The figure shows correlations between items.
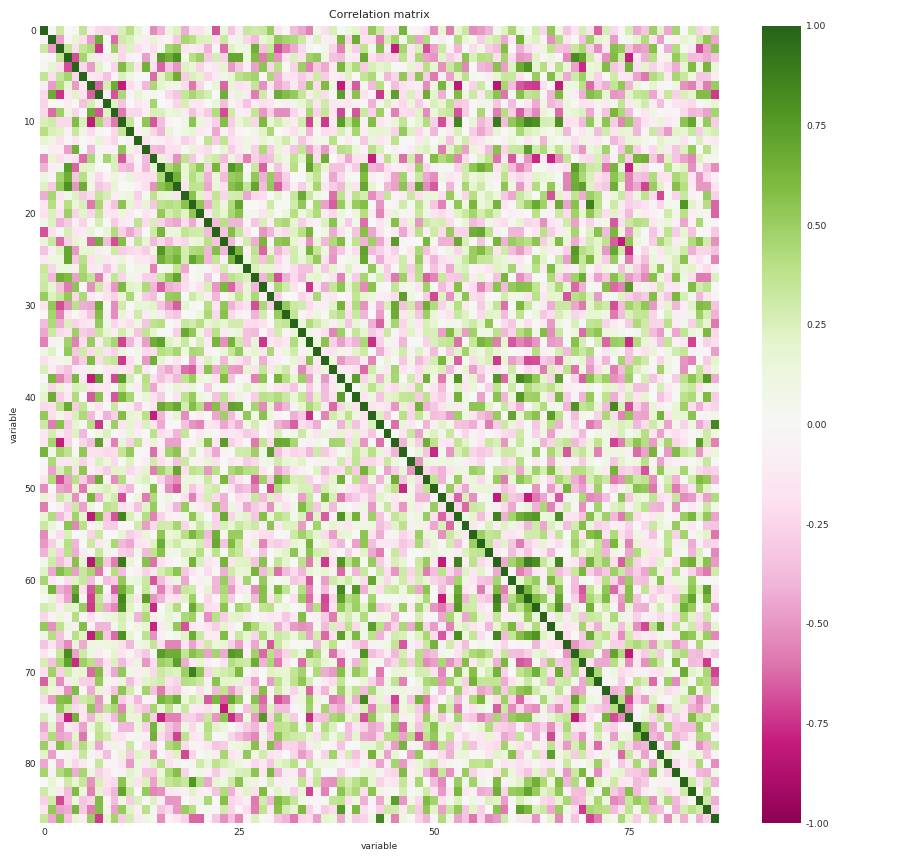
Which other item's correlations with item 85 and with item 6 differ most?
38
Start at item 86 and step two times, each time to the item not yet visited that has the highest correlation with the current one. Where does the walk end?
2
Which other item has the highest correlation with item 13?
62
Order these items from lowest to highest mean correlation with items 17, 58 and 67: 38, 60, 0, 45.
0, 45, 38, 60
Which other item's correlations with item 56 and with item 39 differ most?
34
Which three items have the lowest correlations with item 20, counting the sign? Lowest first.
86, 43, 75
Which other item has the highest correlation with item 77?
14
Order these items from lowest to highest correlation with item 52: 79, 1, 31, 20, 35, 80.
79, 35, 31, 20, 1, 80
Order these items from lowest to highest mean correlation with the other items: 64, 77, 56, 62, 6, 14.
6, 14, 77, 56, 64, 62
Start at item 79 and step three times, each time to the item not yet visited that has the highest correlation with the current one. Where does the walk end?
60
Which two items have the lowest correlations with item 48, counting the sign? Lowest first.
77, 14
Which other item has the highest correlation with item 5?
17
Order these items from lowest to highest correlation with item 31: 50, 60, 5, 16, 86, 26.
86, 16, 5, 26, 60, 50
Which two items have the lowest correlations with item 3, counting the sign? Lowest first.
75, 4
